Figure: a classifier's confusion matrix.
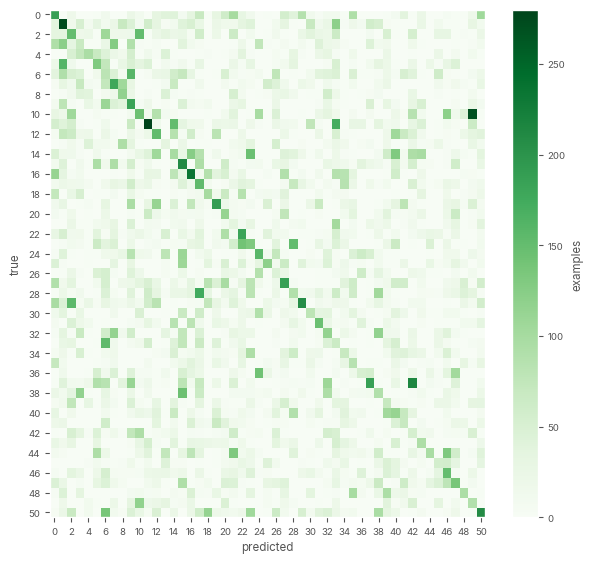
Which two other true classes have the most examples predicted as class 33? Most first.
11, 1
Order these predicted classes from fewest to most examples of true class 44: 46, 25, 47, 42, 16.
25, 42, 47, 16, 46
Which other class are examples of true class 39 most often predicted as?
2
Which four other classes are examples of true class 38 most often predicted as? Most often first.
15, 3, 32, 17
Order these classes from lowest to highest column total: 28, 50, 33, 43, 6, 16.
43, 28, 50, 16, 33, 6
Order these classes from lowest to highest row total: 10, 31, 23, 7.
31, 7, 23, 10
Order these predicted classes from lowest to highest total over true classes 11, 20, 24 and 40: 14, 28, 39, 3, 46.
3, 46, 28, 39, 14
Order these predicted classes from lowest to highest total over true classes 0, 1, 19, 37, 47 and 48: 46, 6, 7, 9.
7, 46, 6, 9
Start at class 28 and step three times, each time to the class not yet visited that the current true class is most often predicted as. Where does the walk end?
23
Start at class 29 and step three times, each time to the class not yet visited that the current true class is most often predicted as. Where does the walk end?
49
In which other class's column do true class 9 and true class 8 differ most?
6
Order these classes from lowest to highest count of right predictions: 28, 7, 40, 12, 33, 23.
33, 28, 40, 23, 12, 7
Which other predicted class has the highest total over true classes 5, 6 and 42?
9
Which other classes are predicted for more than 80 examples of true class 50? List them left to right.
6, 18, 23, 38
